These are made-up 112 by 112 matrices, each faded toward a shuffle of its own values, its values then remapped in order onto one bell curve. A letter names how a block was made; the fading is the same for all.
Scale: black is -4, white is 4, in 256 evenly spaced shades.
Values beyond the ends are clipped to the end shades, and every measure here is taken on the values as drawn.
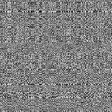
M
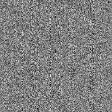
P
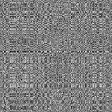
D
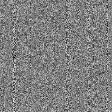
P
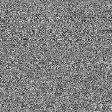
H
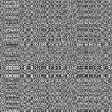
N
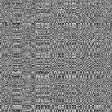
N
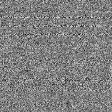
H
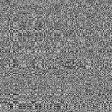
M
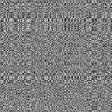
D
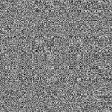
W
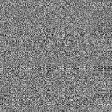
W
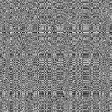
N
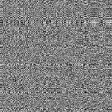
M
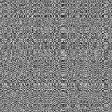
D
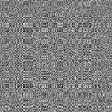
D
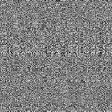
W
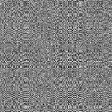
D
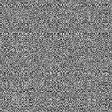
M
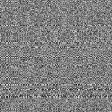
M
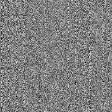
P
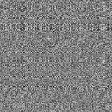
M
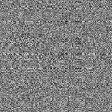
W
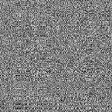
W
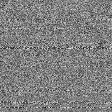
H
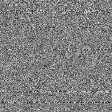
H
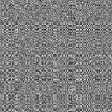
N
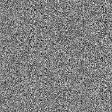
P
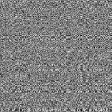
M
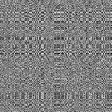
N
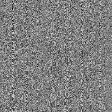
P
